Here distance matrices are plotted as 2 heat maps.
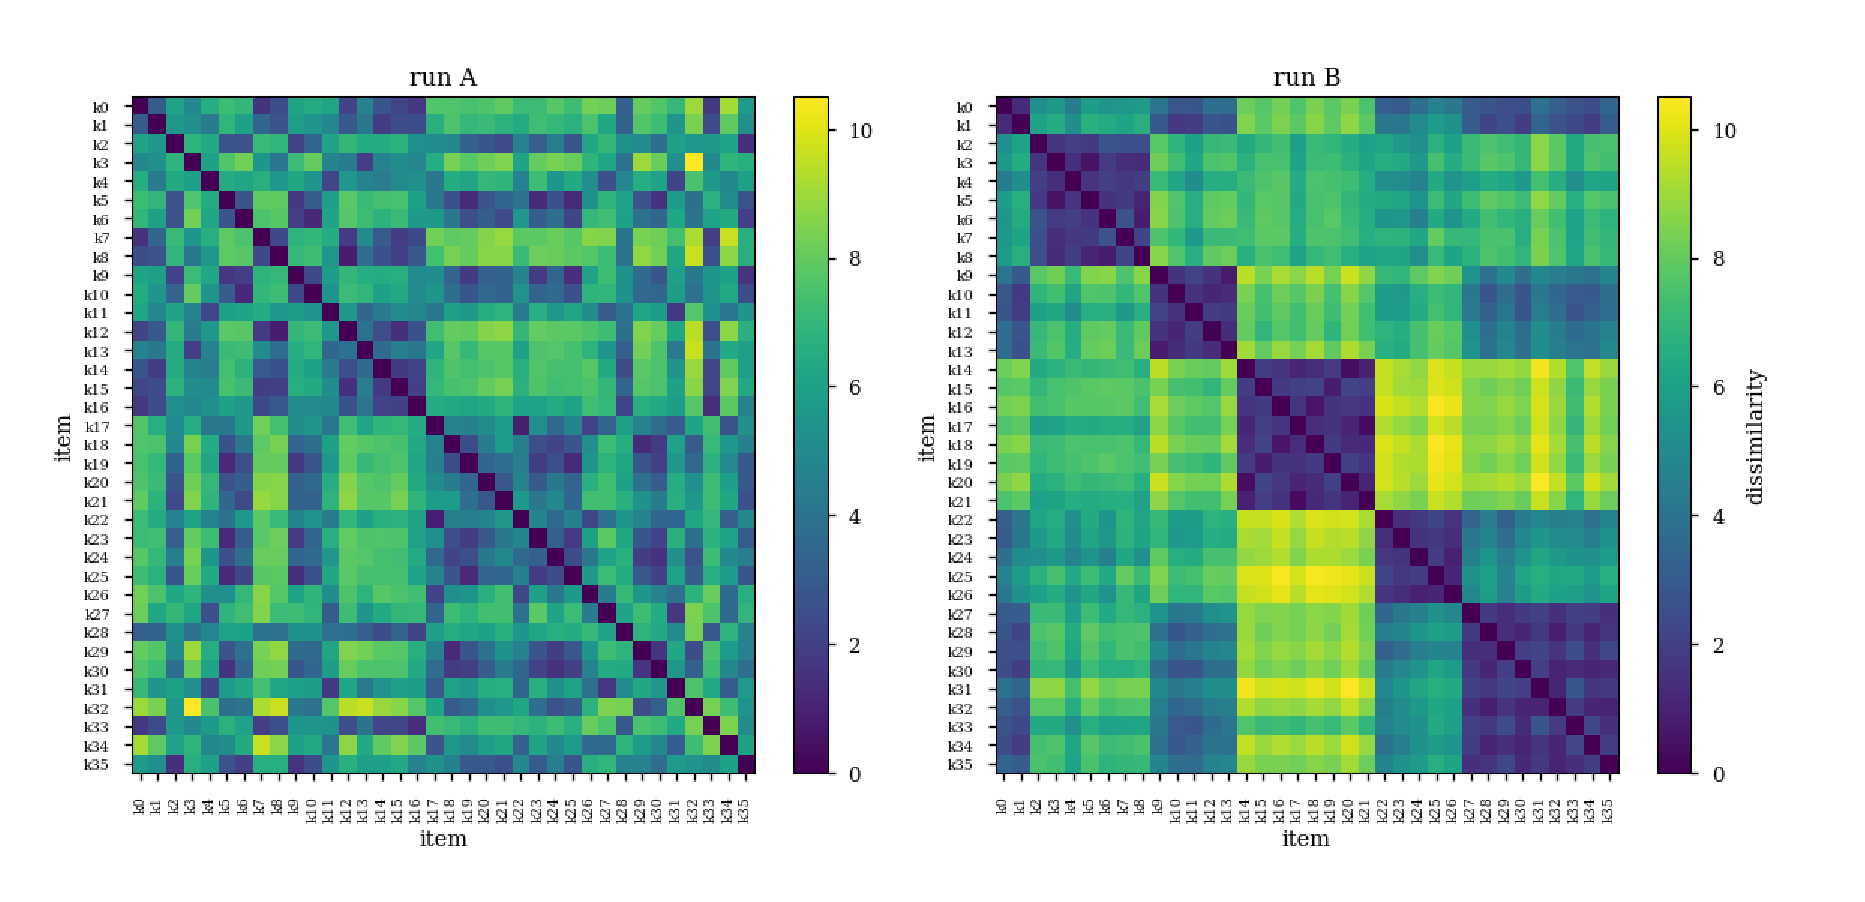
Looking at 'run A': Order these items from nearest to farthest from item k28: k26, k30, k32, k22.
k22, k30, k26, k32
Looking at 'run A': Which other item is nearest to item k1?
k14
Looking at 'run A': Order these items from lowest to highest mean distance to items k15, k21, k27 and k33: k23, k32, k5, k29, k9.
k9, k5, k23, k29, k32
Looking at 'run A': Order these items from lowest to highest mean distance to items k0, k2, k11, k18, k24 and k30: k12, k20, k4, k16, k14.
k20, k16, k4, k14, k12
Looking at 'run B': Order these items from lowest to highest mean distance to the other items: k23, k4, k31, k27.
k27, k4, k23, k31
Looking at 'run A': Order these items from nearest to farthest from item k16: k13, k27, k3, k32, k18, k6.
k13, k3, k6, k18, k27, k32
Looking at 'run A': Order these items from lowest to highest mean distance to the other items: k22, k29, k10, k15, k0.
k10, k22, k29, k15, k0
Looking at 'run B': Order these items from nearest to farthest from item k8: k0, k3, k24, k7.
k3, k7, k24, k0
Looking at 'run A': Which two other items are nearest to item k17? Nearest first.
k22, k26
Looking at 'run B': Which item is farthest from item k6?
k9
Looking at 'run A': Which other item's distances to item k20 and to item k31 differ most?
k27
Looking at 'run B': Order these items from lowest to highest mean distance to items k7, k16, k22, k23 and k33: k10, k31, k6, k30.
k30, k6, k10, k31
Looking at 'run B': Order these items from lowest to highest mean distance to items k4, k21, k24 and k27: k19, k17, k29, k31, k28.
k29, k28, k17, k31, k19
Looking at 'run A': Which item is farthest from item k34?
k7
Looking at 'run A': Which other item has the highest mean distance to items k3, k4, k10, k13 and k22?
k32
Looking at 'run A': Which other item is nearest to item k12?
k8
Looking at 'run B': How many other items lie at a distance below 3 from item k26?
4
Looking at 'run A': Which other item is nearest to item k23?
k5
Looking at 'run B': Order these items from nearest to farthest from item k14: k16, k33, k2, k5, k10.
k16, k2, k5, k33, k10
